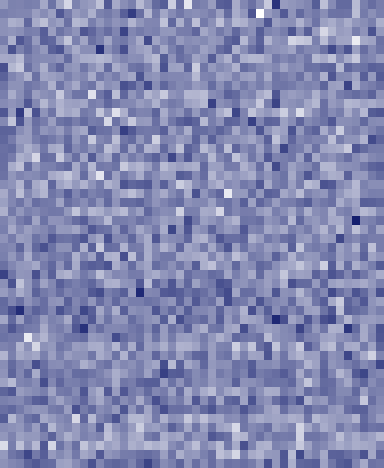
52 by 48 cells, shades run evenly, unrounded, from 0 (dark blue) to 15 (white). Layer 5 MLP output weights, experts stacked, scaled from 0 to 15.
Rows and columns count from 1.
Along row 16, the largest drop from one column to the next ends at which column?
47
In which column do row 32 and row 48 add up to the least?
22
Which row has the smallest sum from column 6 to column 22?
33
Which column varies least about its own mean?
40
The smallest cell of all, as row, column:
25, 45
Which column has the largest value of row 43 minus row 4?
39
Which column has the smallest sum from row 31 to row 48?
11
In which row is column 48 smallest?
41
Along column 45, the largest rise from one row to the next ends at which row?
26
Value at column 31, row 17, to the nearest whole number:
7
